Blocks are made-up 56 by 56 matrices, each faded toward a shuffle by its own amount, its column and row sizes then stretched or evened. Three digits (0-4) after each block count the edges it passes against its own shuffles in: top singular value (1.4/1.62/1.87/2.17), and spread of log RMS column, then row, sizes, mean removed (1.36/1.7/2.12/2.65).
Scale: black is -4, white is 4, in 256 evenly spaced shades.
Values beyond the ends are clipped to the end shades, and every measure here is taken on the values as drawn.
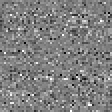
2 0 3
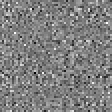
3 0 2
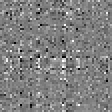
4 3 3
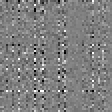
4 4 2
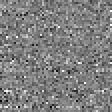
1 1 3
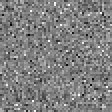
1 0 0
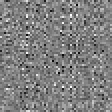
4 3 1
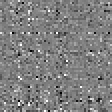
0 3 3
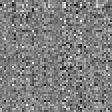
3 3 2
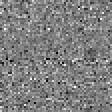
2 0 2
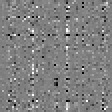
3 4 2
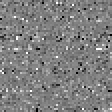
0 0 3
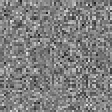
4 2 0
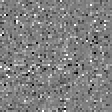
0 2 1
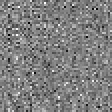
3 2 0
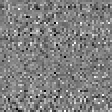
3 1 3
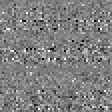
0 1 4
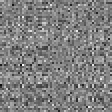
4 1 2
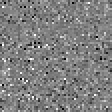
0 1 3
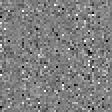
0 3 1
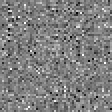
3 1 1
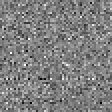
1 1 3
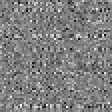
4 0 3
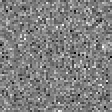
2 0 0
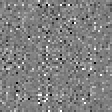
3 2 2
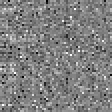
2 1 0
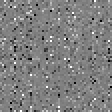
2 3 0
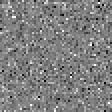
0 0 0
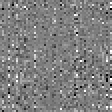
0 4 2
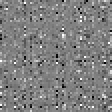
2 4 3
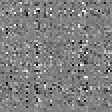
0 4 4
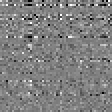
4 2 4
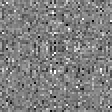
3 3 1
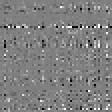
4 3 4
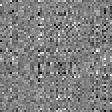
4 3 2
